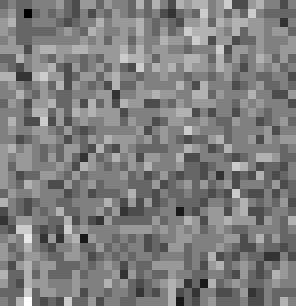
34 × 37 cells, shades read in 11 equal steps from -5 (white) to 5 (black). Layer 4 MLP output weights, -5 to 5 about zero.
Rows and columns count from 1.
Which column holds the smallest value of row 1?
29
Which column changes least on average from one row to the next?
22
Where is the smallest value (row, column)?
34, 4
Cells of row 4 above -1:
20
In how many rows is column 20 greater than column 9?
13
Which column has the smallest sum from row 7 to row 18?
6
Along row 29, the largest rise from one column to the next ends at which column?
28
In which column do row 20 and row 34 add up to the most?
23
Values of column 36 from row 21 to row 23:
2 0 -1
